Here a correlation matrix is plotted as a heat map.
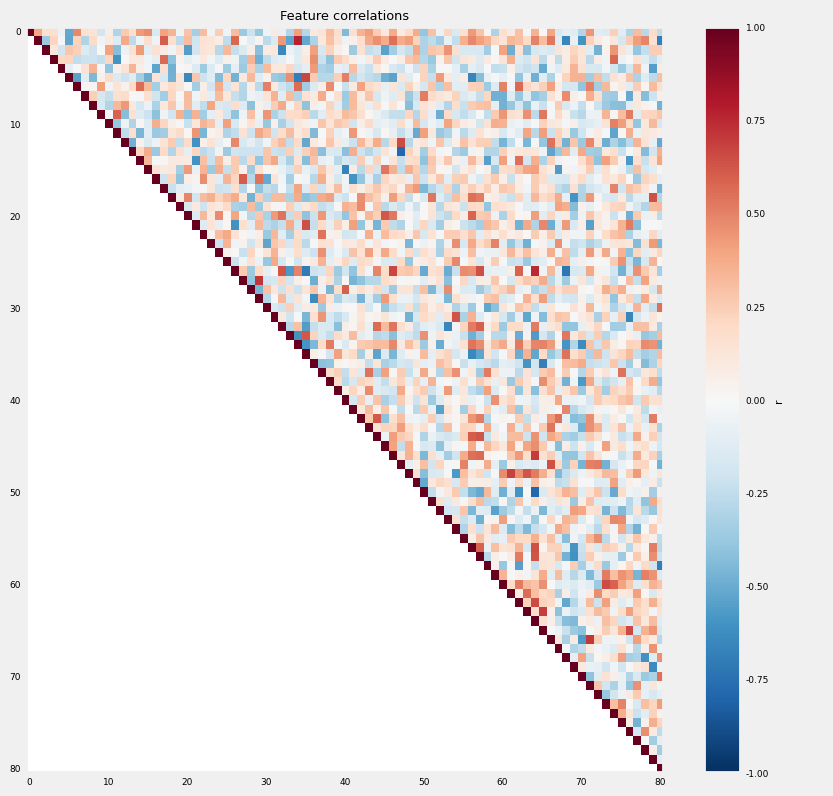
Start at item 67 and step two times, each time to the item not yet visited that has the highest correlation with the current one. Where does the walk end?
44
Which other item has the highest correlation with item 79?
18
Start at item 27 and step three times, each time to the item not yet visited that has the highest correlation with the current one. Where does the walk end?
22
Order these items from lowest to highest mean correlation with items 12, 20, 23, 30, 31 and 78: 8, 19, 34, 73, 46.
19, 73, 46, 34, 8
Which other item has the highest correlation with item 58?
37
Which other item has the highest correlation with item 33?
35
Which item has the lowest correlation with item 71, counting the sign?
21
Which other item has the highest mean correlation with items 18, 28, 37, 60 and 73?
75
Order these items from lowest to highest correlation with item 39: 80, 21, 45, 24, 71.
80, 45, 24, 71, 21
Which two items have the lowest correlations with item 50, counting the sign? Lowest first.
64, 62
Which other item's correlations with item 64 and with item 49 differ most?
32
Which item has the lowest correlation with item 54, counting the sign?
48
